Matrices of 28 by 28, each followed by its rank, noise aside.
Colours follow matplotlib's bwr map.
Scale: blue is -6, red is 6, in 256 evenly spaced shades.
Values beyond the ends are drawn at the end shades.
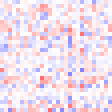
four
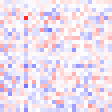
five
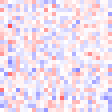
six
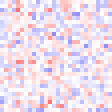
five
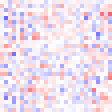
six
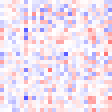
four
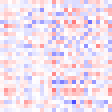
four
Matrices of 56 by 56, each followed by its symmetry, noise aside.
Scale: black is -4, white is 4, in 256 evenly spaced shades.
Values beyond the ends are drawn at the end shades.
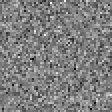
symmetric across the other diagonal.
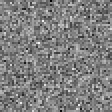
same after a half turn.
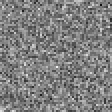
no symmetry.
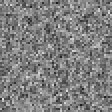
same after a half turn.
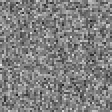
no symmetry.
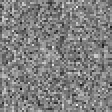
mirrored top to bottom.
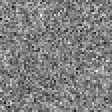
symmetric across the other diagonal.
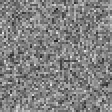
symmetric.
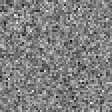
symmetric.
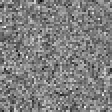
symmetric across the other diagonal.
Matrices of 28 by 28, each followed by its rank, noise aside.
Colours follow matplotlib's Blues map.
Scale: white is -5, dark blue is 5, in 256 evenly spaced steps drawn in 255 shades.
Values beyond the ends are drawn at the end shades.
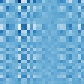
one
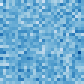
six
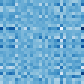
two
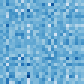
four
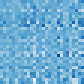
three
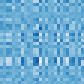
one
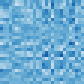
three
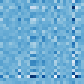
one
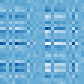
one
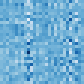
three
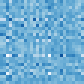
three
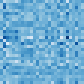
three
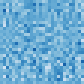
six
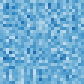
six
